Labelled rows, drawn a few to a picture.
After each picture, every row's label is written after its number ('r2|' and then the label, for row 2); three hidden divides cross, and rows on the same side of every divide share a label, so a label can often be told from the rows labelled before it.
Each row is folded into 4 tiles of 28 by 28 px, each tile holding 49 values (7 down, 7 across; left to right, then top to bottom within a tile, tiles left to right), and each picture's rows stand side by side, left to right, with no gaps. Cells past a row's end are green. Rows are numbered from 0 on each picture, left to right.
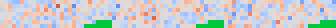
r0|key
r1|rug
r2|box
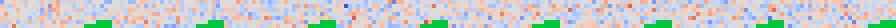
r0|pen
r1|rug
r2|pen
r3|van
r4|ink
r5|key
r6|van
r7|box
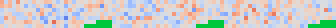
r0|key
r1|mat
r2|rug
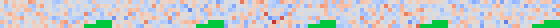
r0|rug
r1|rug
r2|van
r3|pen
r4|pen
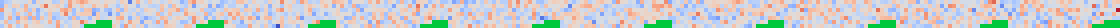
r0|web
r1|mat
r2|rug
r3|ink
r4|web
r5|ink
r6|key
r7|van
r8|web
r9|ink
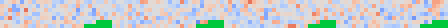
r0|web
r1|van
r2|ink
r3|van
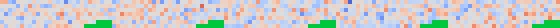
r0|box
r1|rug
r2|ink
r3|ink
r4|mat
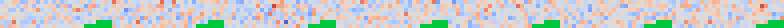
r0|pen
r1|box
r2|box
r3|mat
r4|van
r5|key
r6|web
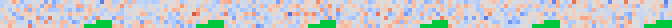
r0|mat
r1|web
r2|box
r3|web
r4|key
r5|rug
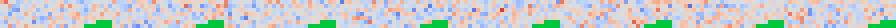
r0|box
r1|ink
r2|key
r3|rug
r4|pen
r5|key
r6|pen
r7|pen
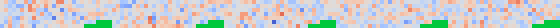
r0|box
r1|mat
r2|pen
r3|ink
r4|van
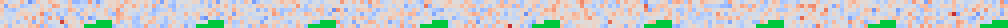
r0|key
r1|rug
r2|key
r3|pen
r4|key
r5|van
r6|ink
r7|van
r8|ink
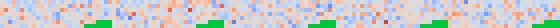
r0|web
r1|box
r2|web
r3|key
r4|pen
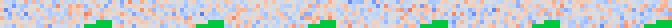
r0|box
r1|rug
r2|ink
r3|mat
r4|ink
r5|van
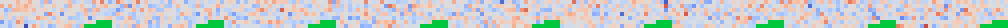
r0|van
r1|ink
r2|box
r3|key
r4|mat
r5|rug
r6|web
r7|van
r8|van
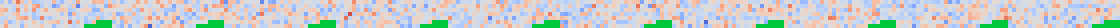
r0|rug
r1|ink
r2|pen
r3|van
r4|box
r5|box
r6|box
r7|mat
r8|mat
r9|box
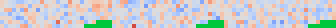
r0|key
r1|web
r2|pen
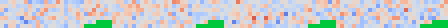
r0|box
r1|van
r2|rug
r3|van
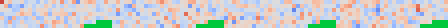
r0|box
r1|mat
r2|web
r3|pen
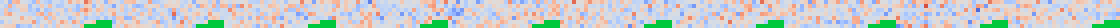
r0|rug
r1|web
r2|web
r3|key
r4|box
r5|rug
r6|box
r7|web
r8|ink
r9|rug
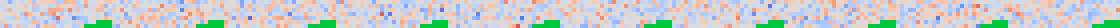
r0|van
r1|mat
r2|mat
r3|pen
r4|ink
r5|rug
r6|pen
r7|box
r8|box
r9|van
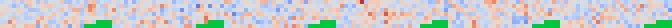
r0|mat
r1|mat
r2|box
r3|ink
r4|box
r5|mat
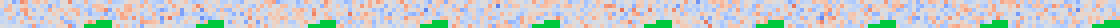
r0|van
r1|rug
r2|box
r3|van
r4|key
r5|mat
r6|web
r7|web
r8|box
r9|mat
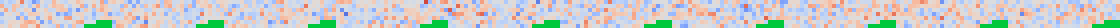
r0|web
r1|key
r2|pen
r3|box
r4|rug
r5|mat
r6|van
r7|mat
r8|pen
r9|mat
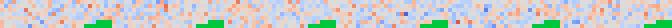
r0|web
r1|mat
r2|rug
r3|rug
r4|box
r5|key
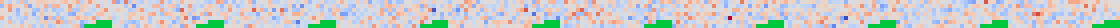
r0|key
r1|key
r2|pen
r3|mat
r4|ink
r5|van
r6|van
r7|mat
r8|box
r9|key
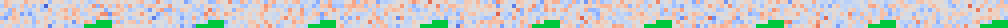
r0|pen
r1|key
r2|ink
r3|rug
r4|van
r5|web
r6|box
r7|rug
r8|ink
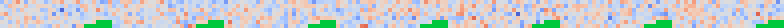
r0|rug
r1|pen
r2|rug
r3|box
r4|rug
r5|van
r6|rug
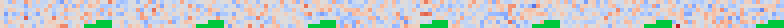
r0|mat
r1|key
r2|key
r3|box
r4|mat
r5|pen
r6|key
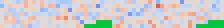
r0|pen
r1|mat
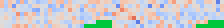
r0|key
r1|rug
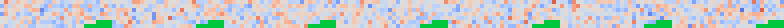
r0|pen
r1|ink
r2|box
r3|rug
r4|ink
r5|van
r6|mat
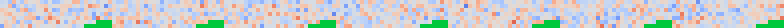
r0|web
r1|web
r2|mat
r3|box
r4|pen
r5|key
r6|web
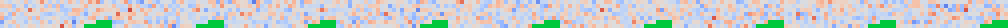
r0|ink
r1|rug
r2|van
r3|key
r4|rug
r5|key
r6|web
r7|van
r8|van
